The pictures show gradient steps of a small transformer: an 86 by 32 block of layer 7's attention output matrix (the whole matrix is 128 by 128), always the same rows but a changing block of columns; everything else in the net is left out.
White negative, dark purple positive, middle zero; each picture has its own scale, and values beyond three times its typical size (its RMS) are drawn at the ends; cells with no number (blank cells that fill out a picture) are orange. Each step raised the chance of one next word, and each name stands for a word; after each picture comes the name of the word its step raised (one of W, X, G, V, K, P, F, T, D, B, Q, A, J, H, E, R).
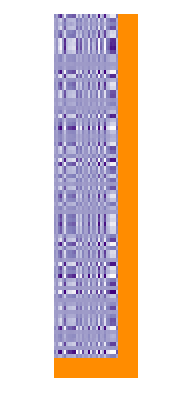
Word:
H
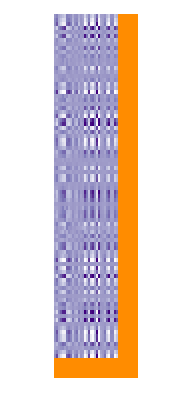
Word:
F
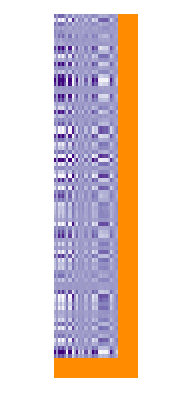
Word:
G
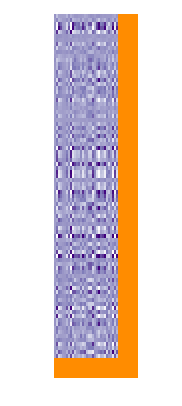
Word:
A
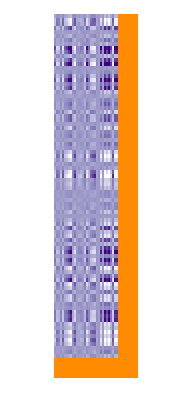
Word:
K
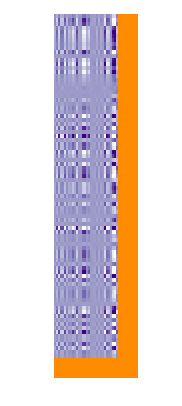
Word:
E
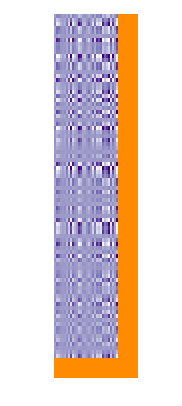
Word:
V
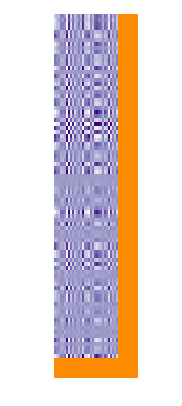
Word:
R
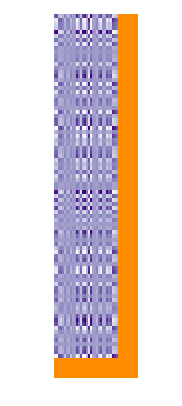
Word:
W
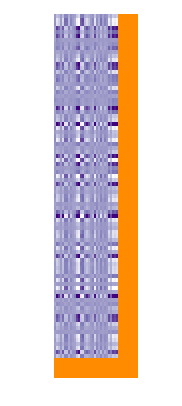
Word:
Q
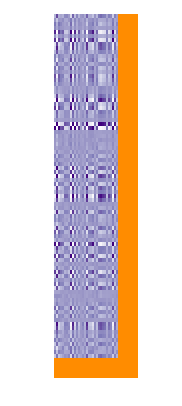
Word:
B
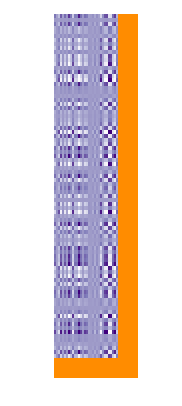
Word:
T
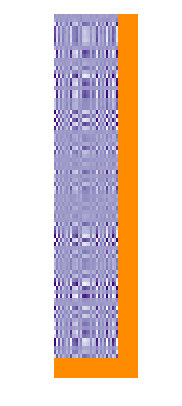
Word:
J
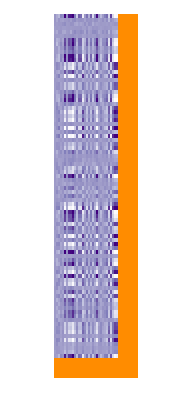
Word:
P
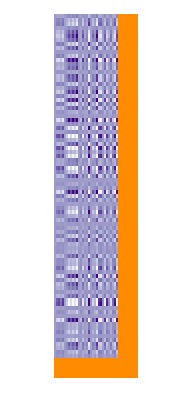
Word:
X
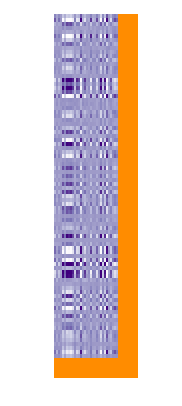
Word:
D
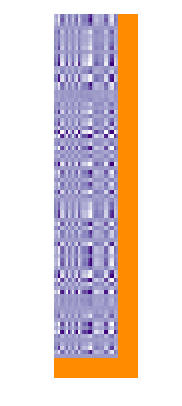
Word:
T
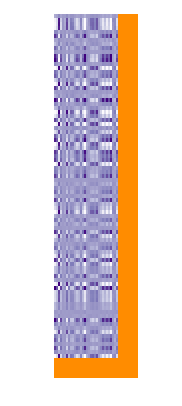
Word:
R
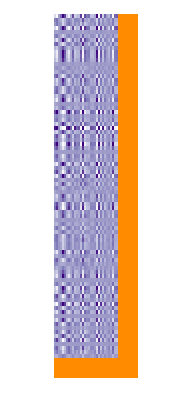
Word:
P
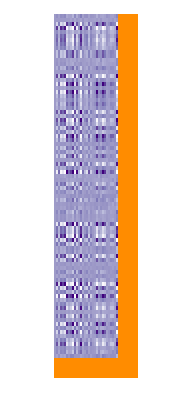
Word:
J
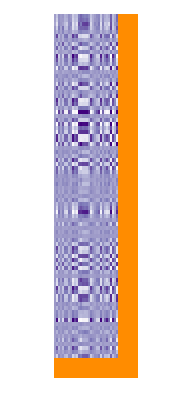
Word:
R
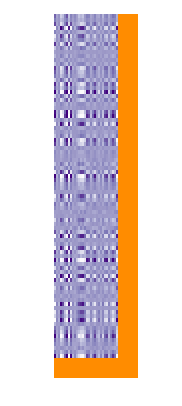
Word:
F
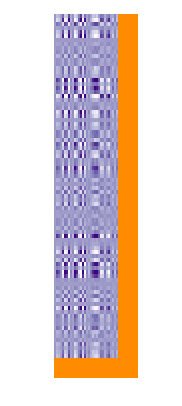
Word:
D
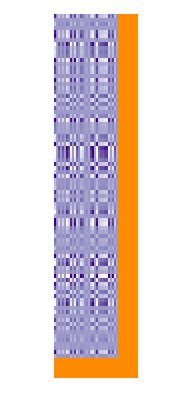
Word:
X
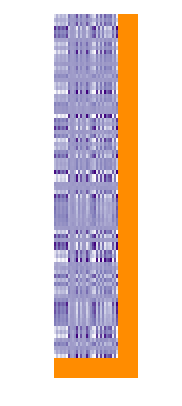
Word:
F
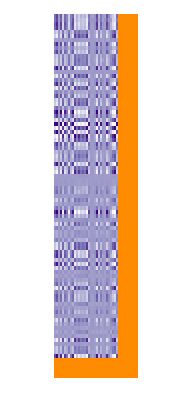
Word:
R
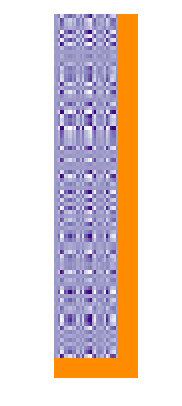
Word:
W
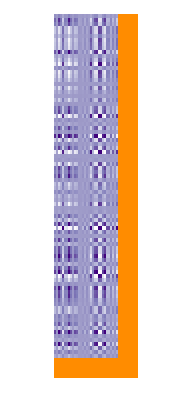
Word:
E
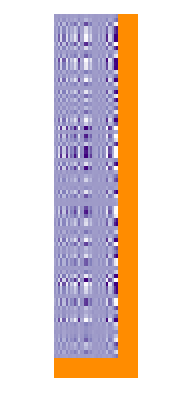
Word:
X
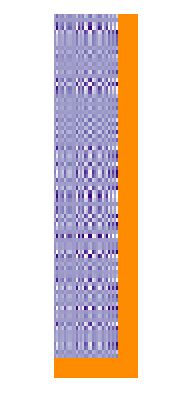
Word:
A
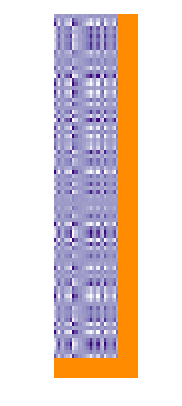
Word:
J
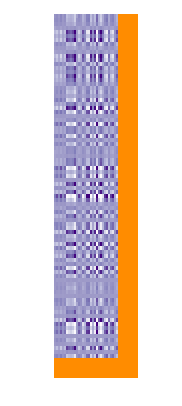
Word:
B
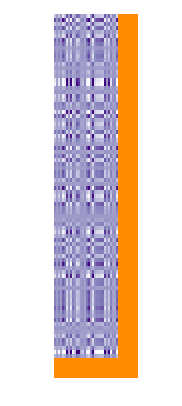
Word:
G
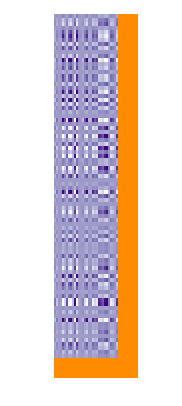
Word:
X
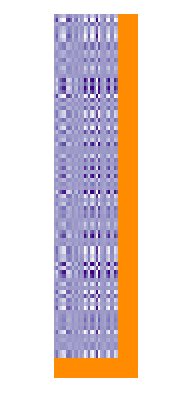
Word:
D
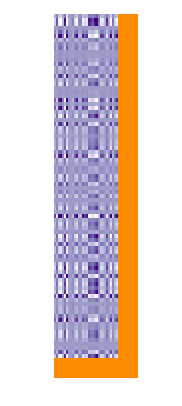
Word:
Q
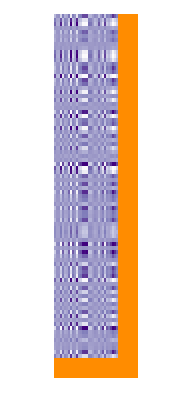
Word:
V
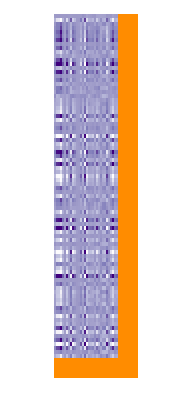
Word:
E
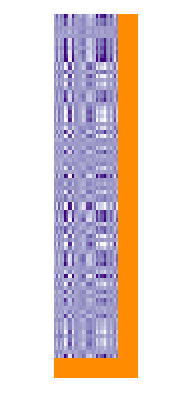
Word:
P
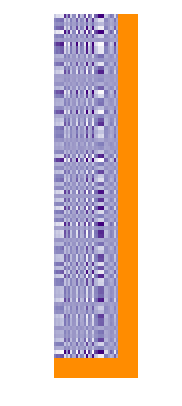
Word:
W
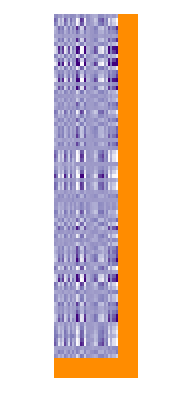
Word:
K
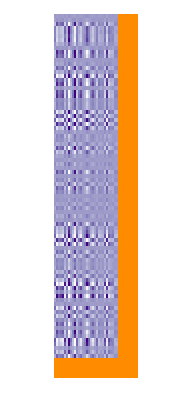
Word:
J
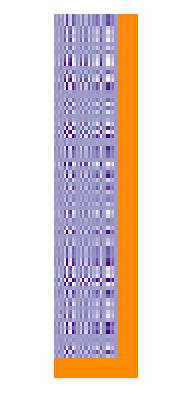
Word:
T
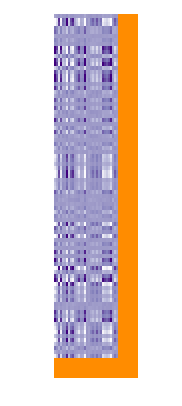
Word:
K
